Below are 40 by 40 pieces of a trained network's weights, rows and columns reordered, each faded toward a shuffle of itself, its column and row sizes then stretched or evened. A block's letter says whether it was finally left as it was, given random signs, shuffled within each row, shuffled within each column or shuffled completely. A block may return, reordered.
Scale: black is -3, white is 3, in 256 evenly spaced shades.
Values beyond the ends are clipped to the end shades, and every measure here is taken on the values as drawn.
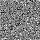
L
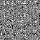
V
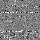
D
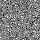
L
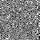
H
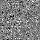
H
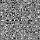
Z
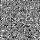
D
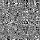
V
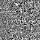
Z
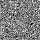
L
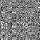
V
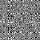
V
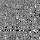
Z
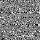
D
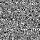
D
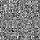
V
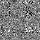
Z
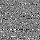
D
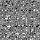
Z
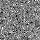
L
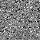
D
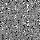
H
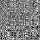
V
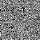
Z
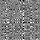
V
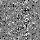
H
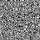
D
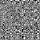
V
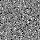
L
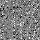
H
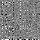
Z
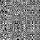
V
